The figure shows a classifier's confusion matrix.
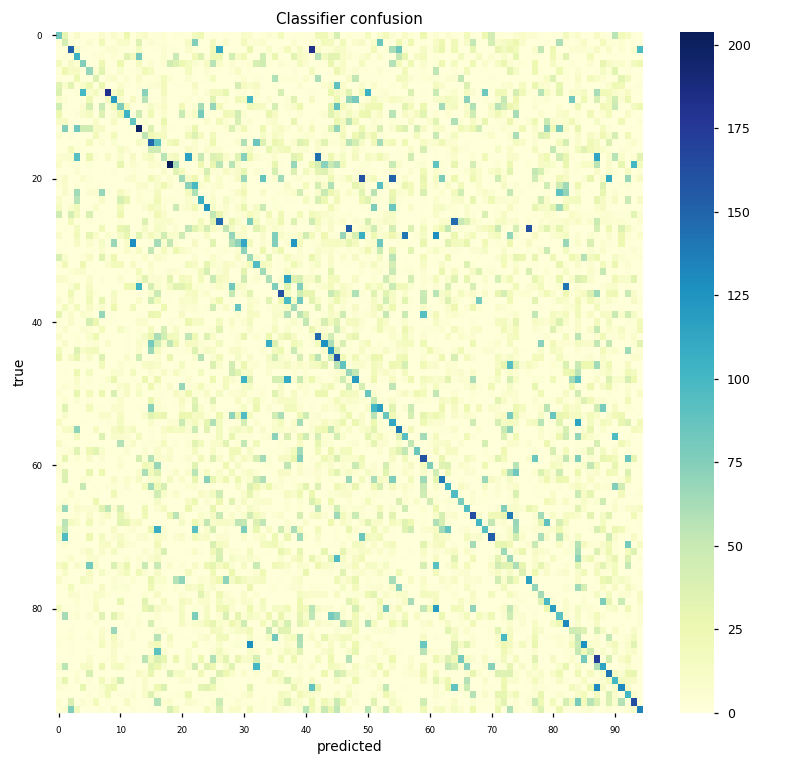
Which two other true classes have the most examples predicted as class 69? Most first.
8, 62
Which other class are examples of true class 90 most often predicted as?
66
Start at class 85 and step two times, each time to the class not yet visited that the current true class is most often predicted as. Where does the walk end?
54
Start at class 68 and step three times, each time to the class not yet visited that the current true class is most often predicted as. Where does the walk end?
32
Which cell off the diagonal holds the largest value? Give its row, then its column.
2, 41
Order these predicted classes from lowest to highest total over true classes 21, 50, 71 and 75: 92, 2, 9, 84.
2, 9, 92, 84
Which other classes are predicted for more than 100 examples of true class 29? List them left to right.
12, 30, 38
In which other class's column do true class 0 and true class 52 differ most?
51
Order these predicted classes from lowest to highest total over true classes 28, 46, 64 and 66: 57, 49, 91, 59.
57, 91, 59, 49
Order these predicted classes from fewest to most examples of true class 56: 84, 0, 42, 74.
0, 74, 42, 84
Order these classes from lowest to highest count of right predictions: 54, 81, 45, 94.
81, 54, 94, 45
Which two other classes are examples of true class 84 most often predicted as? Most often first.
72, 35
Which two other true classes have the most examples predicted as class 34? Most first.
43, 83
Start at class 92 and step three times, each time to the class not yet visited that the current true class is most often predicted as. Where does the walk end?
45
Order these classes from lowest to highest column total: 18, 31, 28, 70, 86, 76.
76, 70, 18, 86, 28, 31
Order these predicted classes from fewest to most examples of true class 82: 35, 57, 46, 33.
57, 33, 35, 46
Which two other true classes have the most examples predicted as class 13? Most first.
35, 3
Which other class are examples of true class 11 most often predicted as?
23
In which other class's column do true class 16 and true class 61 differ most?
74
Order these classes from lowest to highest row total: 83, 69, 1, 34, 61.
83, 1, 61, 34, 69
